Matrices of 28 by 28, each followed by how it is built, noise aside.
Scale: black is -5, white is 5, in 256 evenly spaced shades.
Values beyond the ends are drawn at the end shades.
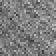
Toeplitz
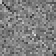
diagonal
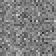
repeating rows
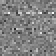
uneven rows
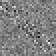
banded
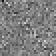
banded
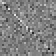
diagonal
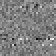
uneven rows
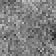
smooth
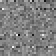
uneven rows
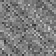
Toeplitz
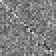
diagonal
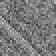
Toeplitz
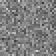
repeating rows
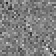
banded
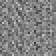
repeating rows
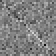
diagonal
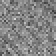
Toeplitz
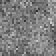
smooth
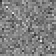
diagonal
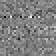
uneven rows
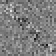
banded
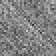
Toeplitz
